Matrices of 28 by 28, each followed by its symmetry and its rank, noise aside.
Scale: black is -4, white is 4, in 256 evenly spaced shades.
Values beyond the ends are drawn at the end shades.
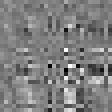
antisymmetric, rank two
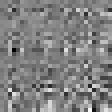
no symmetry, rank three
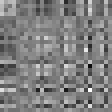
symmetric, rank one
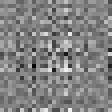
no symmetry, rank two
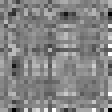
symmetric, rank two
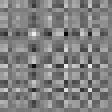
symmetric, rank one
